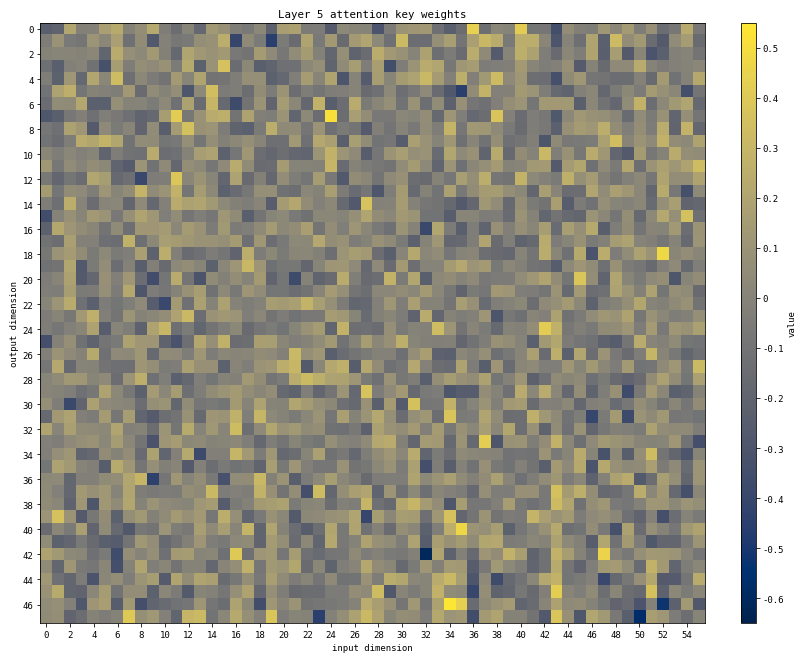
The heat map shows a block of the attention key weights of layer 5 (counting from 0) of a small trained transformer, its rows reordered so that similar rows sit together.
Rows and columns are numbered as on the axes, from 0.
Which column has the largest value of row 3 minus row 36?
15
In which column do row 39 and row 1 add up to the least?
52
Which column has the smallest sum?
0
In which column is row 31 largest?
34
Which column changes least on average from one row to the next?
40
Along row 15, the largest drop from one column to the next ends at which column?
55
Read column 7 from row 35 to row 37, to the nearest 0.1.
0.1 0.2 0.2
